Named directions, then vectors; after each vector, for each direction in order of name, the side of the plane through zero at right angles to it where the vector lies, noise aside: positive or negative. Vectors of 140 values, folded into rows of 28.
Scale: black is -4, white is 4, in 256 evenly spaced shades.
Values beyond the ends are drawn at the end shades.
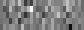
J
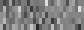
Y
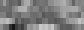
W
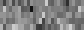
negative, negative, positive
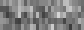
positive, positive, positive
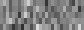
negative, positive, negative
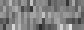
negative, negative, positive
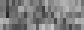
positive, positive, positive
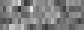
positive, negative, negative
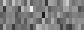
positive, positive, negative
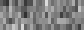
positive, negative, positive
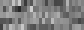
positive, negative, negative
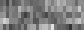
positive, positive, positive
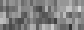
positive, positive, positive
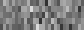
positive, positive, negative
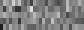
positive, negative, negative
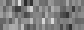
positive, negative, negative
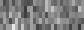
positive, negative, positive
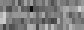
negative, positive, positive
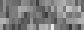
positive, positive, positive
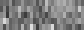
positive, positive, positive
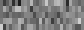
negative, positive, positive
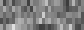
negative, negative, positive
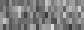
positive, positive, positive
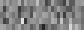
negative, negative, negative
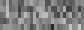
negative, negative, negative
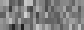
negative, positive, negative
